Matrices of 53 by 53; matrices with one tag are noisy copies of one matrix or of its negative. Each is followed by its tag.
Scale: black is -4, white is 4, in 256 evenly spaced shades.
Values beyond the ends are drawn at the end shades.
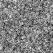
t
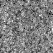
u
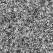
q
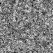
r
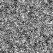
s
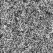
u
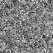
s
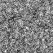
q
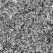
t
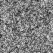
u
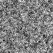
s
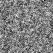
u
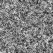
s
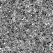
r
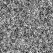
q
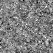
s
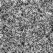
u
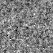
q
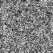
u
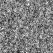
q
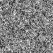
r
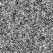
r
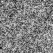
t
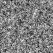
q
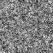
s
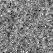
q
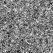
q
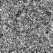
u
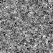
s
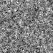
q
